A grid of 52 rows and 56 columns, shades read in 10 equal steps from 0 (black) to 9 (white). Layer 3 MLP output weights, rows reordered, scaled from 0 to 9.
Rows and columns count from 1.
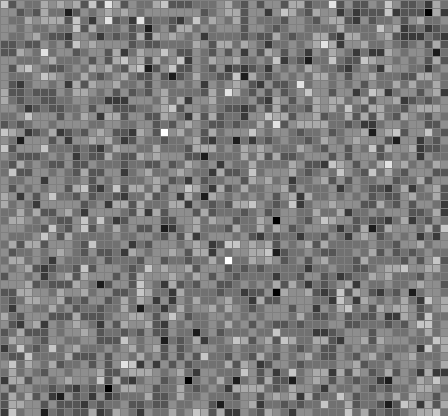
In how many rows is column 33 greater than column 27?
20
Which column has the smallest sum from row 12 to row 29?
16
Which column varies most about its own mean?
35
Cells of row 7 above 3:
39
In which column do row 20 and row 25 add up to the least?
26
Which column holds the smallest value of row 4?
19
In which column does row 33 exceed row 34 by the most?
29
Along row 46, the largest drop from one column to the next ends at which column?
18
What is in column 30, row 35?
3
